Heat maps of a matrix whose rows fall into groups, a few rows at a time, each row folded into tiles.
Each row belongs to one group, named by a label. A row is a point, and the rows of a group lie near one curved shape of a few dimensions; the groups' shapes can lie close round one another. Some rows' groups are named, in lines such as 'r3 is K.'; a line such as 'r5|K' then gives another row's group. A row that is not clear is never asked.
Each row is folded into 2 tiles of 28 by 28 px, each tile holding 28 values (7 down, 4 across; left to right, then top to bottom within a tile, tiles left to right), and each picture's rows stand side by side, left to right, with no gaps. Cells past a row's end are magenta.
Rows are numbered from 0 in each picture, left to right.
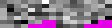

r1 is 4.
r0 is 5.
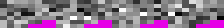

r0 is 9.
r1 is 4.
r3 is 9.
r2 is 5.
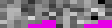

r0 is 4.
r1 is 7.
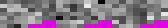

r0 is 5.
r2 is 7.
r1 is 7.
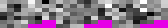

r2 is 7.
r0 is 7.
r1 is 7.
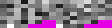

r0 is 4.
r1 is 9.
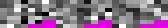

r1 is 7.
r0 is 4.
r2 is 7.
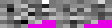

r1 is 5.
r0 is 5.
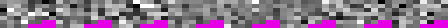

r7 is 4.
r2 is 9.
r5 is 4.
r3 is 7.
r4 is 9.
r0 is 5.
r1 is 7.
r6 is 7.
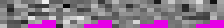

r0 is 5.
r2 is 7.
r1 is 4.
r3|7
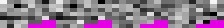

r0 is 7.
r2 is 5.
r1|7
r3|4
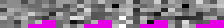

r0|5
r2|4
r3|7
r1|5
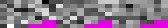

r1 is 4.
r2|7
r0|7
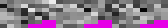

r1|5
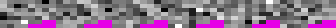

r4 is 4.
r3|7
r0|7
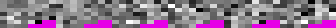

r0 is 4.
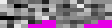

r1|5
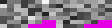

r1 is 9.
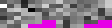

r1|7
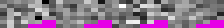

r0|7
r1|7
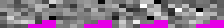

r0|4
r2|7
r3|5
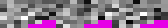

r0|5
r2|5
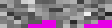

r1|5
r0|9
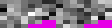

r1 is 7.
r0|5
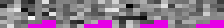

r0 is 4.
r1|5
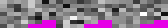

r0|7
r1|4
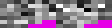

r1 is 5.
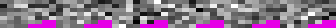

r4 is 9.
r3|5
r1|5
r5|5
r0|5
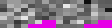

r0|5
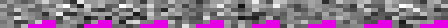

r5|7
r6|7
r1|9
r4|7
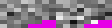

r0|9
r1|5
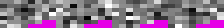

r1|7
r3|7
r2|5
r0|7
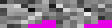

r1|5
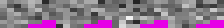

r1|7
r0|7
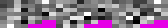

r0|4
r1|5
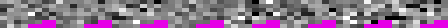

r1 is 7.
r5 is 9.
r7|7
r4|4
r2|7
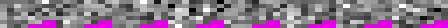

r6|9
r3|4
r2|7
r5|4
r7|9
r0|5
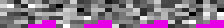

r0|9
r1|4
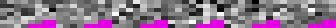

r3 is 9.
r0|9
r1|5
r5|7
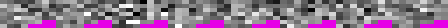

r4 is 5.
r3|4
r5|7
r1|5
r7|7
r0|5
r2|9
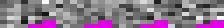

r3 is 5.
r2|7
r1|7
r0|4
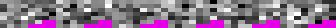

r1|7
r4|7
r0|5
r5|4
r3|7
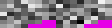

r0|9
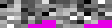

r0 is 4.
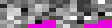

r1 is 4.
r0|4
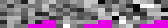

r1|7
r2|9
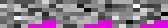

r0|5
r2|5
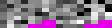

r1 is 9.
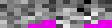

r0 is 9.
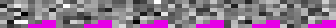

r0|9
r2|4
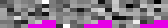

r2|7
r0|5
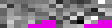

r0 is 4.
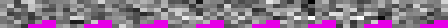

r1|5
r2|7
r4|4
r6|5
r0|9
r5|4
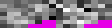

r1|5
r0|4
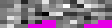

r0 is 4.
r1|9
